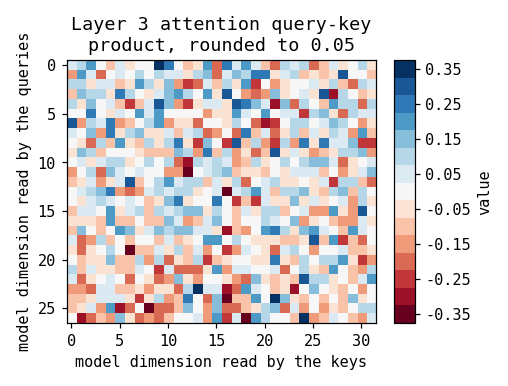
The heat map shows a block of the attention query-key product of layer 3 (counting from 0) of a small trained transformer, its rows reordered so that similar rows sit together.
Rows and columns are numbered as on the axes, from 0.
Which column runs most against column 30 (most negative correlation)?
17
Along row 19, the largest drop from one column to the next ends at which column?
6
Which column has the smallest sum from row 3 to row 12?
12
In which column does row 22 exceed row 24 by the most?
24
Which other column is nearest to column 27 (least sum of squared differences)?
0
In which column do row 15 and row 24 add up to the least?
16
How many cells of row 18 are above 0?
8
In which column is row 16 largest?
4
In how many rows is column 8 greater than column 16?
13
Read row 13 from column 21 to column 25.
-0.1 0.1 0.1 0.15 -0.05
